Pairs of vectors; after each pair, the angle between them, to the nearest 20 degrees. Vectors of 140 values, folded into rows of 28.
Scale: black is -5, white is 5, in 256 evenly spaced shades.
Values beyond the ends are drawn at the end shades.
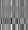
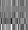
20 degrees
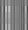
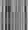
160 degrees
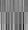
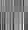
160 degrees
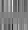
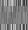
60 degrees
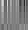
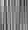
40 degrees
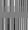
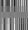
160 degrees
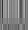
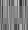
40 degrees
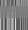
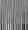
100 degrees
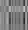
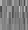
60 degrees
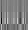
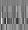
140 degrees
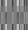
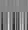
80 degrees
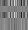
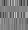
40 degrees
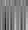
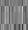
120 degrees
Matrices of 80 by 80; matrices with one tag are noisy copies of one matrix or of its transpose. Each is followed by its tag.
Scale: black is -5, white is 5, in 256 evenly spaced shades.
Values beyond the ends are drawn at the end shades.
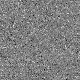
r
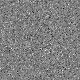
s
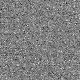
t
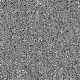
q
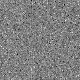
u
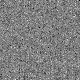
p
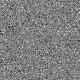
u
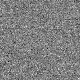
p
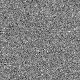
u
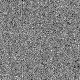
t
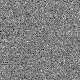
u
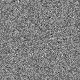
s
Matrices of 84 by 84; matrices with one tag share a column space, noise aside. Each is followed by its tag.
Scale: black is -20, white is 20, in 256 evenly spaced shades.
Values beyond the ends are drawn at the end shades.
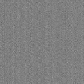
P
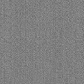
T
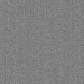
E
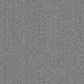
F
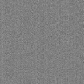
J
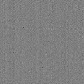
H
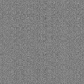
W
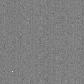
J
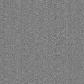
F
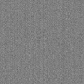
F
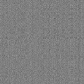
F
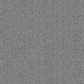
F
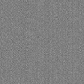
T
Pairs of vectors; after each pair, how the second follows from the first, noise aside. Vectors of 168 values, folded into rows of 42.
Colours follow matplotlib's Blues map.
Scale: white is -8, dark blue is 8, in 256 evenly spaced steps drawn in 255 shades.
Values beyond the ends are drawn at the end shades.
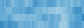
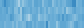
reversed, partly zeroed.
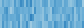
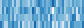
reversed, negated, scaled up.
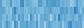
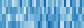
reversed, negated, scaled up.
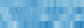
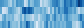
wrapped around, scaled up.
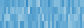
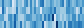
reversed, scaled up.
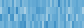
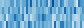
wrapped around, scaled up.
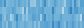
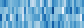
scaled up.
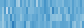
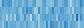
reversed, negated.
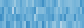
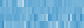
reversed, partly zeroed.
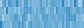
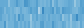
wrapped around, negated, partly zeroed.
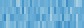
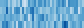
reversed, negated, scaled up.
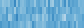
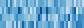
reversed, negated, scaled up.
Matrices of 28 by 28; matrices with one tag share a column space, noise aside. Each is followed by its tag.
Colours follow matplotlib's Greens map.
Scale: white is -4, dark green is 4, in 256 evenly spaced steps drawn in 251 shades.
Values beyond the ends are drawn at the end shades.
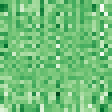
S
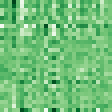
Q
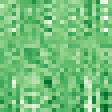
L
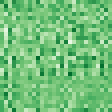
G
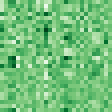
G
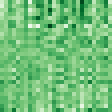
Q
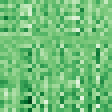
L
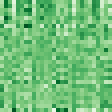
Q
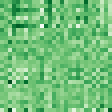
Q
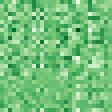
G
